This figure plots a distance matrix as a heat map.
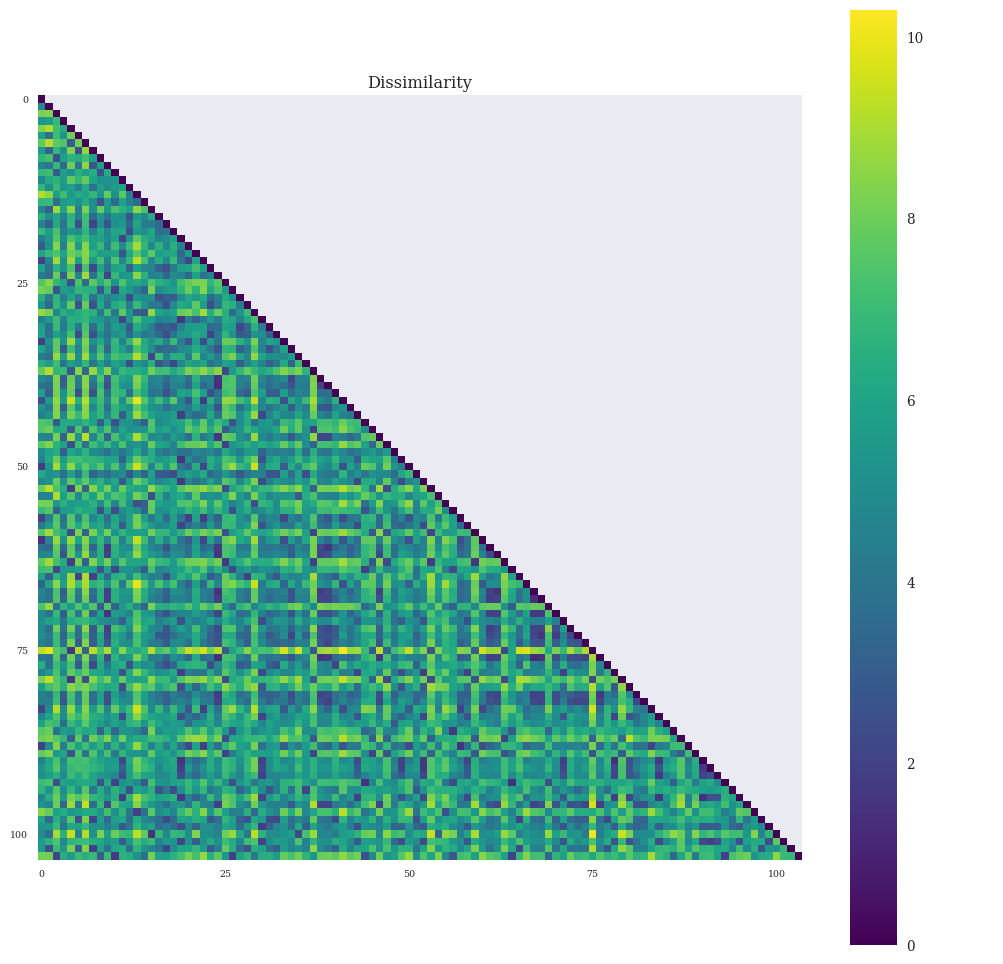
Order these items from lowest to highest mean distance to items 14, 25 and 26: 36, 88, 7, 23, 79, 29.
29, 79, 36, 23, 7, 88
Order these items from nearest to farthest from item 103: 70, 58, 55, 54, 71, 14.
14, 55, 71, 70, 58, 54
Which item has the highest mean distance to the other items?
75
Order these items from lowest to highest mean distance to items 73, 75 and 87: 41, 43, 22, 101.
101, 43, 22, 41
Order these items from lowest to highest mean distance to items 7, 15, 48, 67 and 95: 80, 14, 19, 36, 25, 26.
19, 36, 80, 14, 26, 25
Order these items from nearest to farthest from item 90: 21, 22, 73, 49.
49, 21, 22, 73
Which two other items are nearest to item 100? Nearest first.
15, 35
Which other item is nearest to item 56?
86
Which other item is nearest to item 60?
0
